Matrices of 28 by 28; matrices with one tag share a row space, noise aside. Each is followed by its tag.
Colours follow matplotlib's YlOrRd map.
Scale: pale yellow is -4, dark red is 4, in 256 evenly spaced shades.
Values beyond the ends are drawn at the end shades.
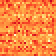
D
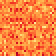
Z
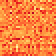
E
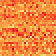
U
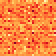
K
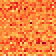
Z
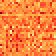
E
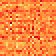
E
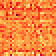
E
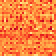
Z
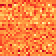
D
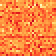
E
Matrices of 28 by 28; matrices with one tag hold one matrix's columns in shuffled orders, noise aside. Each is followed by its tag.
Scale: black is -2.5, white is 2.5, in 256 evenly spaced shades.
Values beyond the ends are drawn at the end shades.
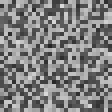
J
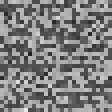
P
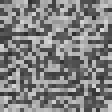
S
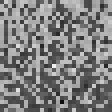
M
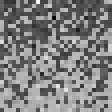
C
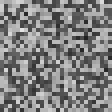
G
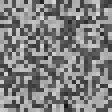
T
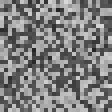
T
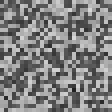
G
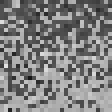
C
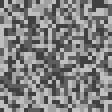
T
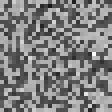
G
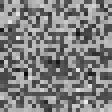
S
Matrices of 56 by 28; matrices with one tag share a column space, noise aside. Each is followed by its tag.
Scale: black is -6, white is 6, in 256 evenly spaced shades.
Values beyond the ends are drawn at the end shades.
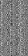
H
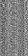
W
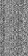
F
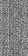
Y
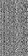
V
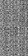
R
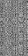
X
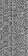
R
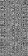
H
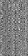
W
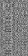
W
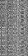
R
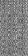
F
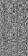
V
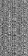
X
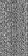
V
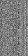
H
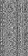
V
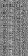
W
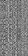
Y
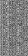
H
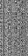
V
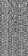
W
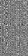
H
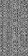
R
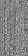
X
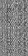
V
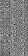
Y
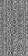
X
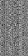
H
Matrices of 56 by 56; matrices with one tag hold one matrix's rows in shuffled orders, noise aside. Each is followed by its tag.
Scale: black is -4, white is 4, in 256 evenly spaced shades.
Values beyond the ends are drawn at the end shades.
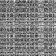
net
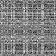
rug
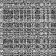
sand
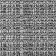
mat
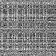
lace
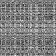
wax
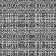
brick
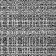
lace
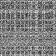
wax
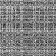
mat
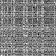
rug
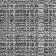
net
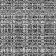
rug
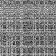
mat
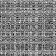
wax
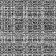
rug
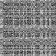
sand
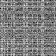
rug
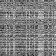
net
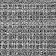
lace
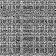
mat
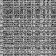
sand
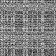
rug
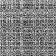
mat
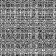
wax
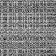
lace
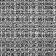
wax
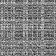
rug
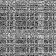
net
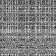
brick
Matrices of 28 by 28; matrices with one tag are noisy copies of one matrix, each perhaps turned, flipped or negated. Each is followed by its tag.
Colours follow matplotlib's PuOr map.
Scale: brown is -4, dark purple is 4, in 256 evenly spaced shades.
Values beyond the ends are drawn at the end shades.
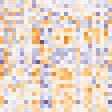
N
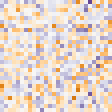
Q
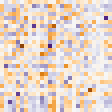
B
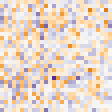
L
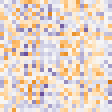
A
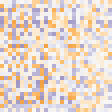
L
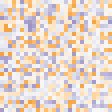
Q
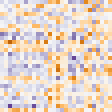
N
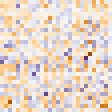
B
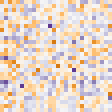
Q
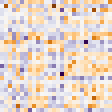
N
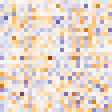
A
